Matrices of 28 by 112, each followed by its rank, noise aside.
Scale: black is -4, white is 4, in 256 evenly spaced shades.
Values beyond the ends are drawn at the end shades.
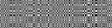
one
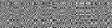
two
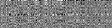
four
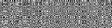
four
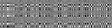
one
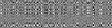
two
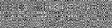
four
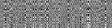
two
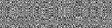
three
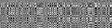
two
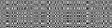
one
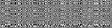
two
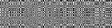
two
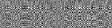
three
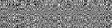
three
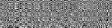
four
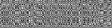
three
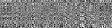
four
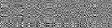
four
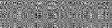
four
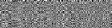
four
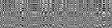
two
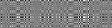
one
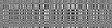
one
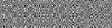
four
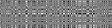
one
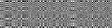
one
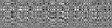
three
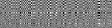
one
